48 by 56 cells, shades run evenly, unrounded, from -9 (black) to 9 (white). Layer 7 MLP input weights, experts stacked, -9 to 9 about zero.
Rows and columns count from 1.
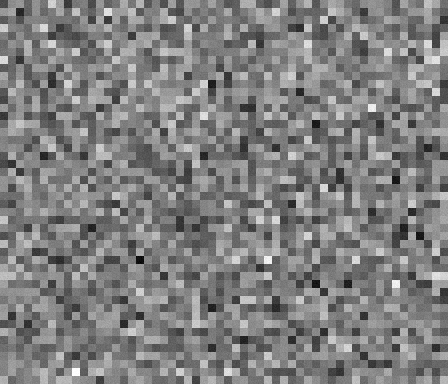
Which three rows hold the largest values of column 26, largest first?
15, 11, 46
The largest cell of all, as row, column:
47, 10
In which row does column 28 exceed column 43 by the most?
22
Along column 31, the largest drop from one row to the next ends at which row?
43
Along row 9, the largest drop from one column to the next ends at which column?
18
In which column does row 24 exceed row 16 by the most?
41
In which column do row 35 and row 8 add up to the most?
55
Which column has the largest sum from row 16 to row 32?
33
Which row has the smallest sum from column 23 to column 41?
42
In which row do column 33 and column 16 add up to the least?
34
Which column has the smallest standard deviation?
28
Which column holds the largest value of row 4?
6
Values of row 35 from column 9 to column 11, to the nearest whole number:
-2 4 -1
